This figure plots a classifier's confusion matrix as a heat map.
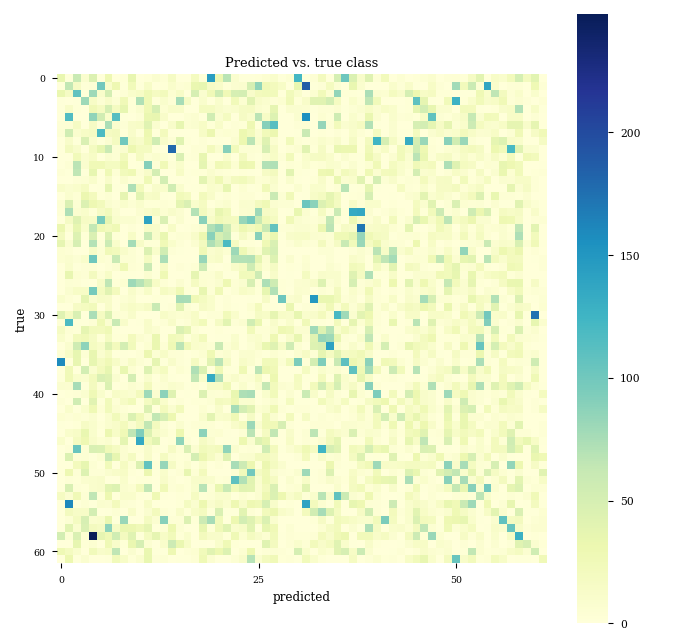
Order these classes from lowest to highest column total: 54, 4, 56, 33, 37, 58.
56, 54, 37, 33, 58, 4
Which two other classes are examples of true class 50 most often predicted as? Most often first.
24, 31
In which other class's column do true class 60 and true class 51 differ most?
22
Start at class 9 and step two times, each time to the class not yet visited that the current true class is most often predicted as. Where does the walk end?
36
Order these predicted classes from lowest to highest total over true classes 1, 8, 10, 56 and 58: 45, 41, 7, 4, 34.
34, 7, 41, 45, 4
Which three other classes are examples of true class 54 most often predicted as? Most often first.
1, 31, 52
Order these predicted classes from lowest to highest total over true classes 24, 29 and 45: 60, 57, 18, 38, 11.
60, 38, 57, 11, 18
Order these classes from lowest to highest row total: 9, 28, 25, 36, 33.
25, 33, 28, 9, 36
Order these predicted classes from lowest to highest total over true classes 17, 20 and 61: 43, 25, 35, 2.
43, 2, 35, 25
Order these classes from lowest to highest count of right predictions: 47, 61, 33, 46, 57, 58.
61, 47, 46, 33, 57, 58
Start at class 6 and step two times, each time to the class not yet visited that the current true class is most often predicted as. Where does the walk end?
4
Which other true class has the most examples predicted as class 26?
6
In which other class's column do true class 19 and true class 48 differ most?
38
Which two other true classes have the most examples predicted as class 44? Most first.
8, 51
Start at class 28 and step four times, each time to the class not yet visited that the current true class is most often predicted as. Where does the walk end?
35
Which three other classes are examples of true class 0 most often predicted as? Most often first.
19, 30, 36
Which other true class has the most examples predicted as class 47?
5
